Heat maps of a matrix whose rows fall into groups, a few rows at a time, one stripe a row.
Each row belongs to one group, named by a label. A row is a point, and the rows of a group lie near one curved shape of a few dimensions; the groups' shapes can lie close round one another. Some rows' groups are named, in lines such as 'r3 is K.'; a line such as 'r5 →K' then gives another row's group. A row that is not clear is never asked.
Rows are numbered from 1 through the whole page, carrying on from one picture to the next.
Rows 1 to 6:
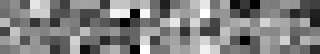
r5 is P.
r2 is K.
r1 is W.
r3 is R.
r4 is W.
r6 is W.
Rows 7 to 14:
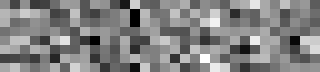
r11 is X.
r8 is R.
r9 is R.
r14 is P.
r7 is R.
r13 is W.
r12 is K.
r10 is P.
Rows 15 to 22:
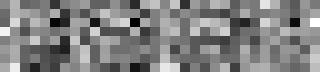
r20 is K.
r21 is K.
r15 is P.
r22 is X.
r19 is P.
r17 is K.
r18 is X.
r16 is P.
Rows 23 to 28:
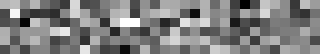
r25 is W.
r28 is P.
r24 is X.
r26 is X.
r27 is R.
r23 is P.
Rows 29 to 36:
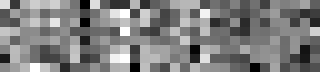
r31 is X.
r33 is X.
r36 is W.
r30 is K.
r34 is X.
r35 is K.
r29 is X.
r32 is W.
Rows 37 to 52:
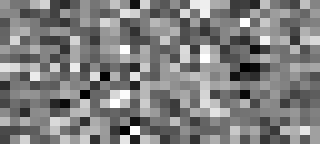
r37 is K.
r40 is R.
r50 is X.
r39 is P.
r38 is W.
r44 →P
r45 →X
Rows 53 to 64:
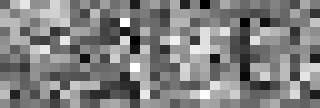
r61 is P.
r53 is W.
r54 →X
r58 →K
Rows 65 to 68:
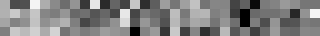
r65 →X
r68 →W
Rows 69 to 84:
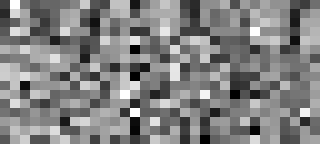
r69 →X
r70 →X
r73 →P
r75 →X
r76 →X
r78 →W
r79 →W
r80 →X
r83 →W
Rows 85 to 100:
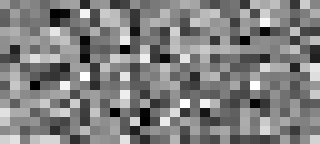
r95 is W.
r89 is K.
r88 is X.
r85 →X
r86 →K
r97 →X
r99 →P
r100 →W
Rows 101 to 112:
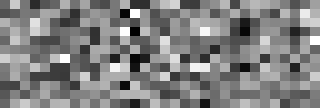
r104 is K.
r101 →X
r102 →P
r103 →K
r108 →K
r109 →K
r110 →P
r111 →W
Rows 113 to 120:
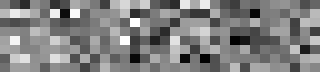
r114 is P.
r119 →W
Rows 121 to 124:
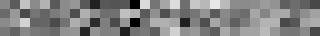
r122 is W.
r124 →R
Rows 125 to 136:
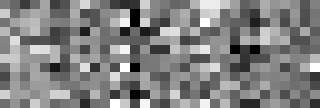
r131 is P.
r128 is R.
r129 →X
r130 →W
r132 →K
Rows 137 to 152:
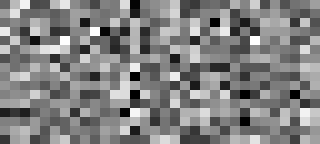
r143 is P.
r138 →X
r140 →X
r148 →X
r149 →P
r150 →P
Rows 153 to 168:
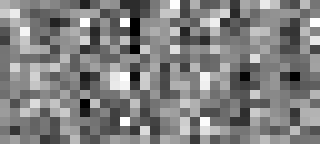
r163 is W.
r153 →R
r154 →X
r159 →W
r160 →W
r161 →K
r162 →K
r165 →X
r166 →W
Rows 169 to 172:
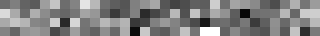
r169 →P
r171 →P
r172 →R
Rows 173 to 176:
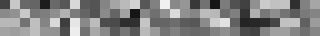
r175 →P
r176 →P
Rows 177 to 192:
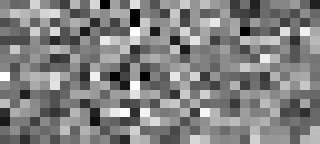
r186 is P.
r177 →X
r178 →W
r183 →P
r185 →X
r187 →W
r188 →R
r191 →W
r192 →P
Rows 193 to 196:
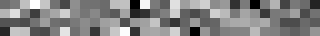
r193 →W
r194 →X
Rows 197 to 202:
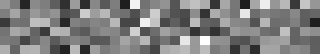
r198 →P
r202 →R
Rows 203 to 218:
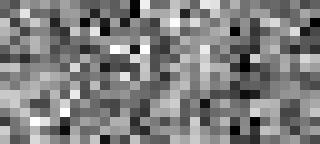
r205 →R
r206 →X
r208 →K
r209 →P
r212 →X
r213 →P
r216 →W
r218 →X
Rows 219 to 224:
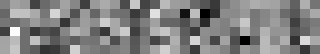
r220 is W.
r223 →K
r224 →X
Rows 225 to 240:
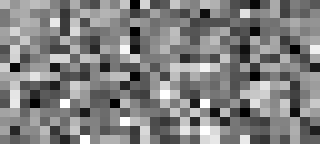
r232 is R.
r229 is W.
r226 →P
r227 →P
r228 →P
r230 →K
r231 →W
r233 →W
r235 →X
